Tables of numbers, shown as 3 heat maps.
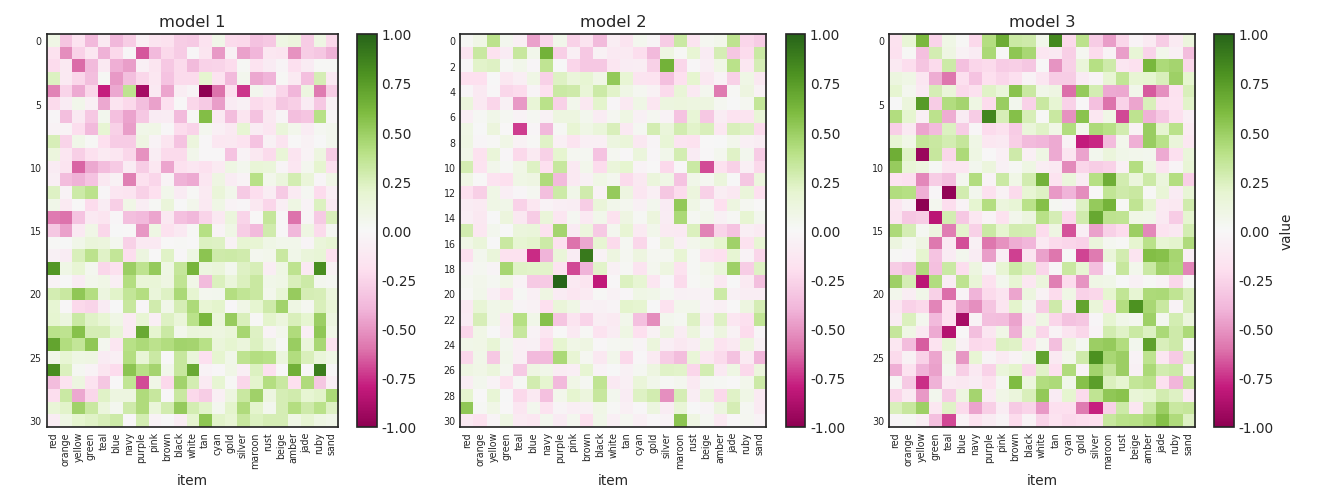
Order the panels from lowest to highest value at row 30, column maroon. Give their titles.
model 1, model 3, model 2
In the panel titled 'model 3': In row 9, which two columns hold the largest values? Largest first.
red, blue
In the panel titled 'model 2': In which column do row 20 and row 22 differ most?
gold
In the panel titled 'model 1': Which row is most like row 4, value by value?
1
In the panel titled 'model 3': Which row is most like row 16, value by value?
22
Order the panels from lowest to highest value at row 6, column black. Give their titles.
model 1, model 2, model 3
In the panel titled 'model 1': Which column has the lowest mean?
blue
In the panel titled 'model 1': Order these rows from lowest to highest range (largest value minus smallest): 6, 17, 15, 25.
25, 17, 15, 6
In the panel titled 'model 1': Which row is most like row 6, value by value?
3
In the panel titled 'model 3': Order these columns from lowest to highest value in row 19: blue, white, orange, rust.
rust, white, orange, blue
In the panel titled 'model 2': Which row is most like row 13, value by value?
30
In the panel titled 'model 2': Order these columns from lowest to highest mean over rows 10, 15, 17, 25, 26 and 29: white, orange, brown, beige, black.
beige, black, orange, white, brown
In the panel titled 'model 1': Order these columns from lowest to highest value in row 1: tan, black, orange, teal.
orange, teal, black, tan
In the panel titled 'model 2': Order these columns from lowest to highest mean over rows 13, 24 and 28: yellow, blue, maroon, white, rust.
blue, rust, white, yellow, maroon
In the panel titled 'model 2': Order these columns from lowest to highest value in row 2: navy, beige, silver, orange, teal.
beige, teal, orange, navy, silver
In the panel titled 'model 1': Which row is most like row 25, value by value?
19
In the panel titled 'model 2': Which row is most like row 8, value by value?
20
